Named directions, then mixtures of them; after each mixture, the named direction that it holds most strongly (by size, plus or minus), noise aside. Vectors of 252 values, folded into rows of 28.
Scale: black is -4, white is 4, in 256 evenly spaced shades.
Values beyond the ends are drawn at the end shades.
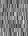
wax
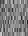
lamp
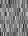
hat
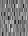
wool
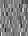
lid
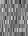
lamp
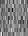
lamp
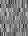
hat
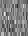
wool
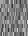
lamp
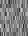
hat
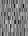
wool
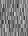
wax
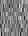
lid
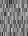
hat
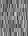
wax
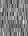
wax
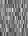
hat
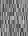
wax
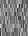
lid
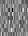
lid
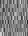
lamp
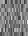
lamp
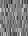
lid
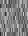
hat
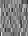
lid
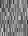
lamp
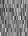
lamp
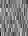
hat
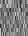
hat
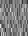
lid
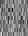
lamp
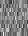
hat
